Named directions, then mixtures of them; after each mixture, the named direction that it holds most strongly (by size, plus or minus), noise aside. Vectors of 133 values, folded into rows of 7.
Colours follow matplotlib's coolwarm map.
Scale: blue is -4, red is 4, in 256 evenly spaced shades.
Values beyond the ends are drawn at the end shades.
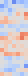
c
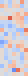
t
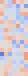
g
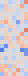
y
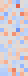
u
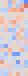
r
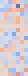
u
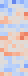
c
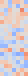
r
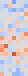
c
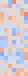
g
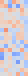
r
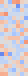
g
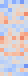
c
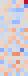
r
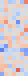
y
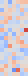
y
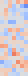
r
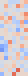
y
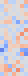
y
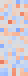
u
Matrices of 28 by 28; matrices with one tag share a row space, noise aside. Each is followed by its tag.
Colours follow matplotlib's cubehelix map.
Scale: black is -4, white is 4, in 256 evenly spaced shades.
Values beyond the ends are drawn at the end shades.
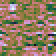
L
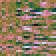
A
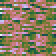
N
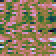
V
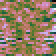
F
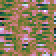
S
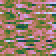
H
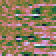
A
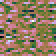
V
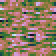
N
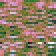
L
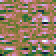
S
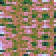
S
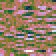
H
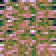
V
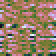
V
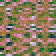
V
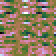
S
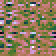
V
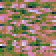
N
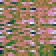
V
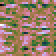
S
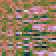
A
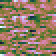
N
